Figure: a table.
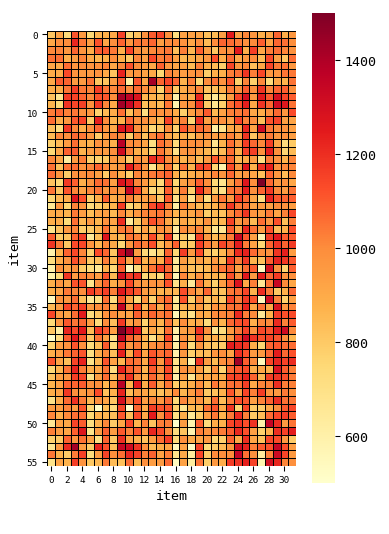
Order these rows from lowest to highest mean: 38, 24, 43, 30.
30, 24, 43, 38
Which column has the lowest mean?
16
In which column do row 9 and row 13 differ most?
10
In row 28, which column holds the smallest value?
0
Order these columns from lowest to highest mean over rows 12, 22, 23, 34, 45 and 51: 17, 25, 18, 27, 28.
18, 27, 17, 28, 25
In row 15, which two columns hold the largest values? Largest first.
9, 28
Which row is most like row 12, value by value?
19
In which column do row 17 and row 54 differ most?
27
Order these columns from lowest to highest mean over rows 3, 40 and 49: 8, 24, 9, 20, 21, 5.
5, 8, 20, 21, 9, 24
